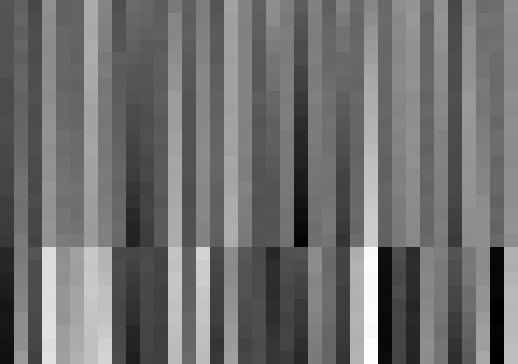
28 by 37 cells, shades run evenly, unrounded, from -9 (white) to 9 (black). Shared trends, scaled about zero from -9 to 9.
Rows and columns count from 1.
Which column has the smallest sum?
27
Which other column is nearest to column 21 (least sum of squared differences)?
18
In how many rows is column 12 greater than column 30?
19
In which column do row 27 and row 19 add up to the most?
22
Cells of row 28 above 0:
23
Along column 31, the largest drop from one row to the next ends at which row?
20
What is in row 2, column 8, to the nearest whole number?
0
